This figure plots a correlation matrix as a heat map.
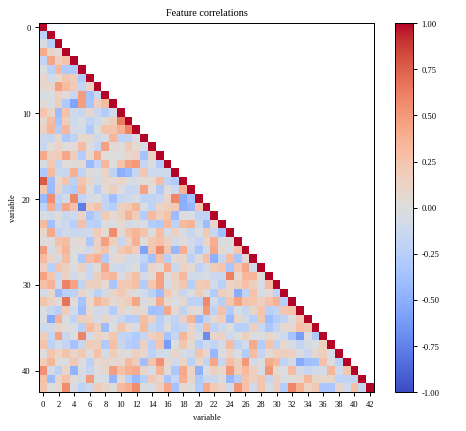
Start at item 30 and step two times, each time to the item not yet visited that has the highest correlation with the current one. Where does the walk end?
32
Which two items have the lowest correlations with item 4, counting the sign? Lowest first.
9, 40
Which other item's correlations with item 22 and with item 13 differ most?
26
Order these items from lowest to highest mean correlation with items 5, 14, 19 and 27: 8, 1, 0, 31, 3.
1, 3, 31, 0, 8
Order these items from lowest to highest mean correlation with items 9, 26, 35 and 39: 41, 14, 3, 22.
41, 3, 14, 22
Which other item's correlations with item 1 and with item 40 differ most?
20
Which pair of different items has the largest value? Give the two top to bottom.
0, 18
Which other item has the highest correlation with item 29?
24
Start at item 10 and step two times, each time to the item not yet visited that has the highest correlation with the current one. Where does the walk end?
12
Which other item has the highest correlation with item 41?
6
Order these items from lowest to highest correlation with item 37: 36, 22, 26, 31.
22, 26, 31, 36
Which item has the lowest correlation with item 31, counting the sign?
25
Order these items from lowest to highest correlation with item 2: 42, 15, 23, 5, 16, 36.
16, 23, 42, 15, 5, 36
